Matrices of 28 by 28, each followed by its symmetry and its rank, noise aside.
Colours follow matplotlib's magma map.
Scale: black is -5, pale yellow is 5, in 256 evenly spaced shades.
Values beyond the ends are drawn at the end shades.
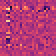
no symmetry, rank three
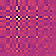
symmetric, rank one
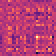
symmetric, rank three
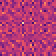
no symmetry, rank three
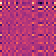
no symmetry, rank one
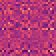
no symmetry, rank two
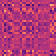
no symmetry, rank two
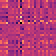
no symmetry, rank two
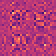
symmetric, rank two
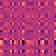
no symmetry, rank one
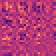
no symmetry, rank three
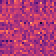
no symmetry, rank three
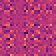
no symmetry, rank two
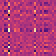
no symmetry, rank one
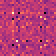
symmetric, rank two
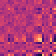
symmetric, rank one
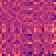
antisymmetric, rank two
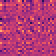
antisymmetric, rank two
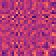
symmetric, rank two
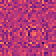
symmetric, rank three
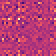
symmetric, rank three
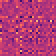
symmetric, rank two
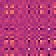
symmetric, rank one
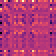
antisymmetric, rank two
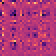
symmetric, rank two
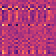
no symmetry, rank one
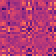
symmetric, rank two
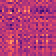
antisymmetric, rank two
